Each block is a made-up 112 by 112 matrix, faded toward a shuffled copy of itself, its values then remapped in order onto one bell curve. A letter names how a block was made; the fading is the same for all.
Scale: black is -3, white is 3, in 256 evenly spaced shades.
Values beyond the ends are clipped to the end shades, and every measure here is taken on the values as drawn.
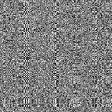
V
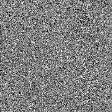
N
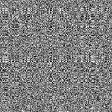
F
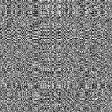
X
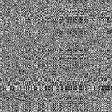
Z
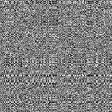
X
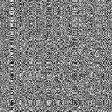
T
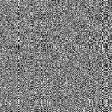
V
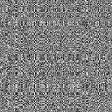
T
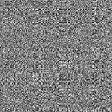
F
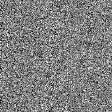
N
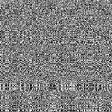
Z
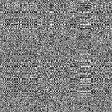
Z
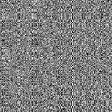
V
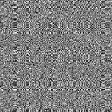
X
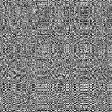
X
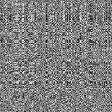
V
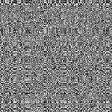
X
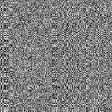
T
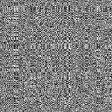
T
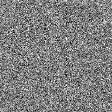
N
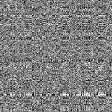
F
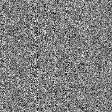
N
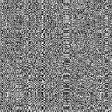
T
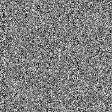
N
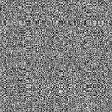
F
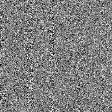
N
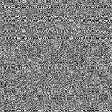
Z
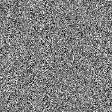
N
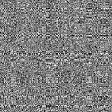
Z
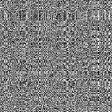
T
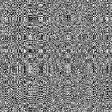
T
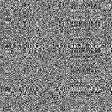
F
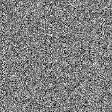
N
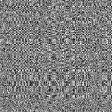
X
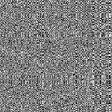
T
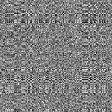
X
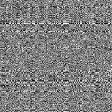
Z
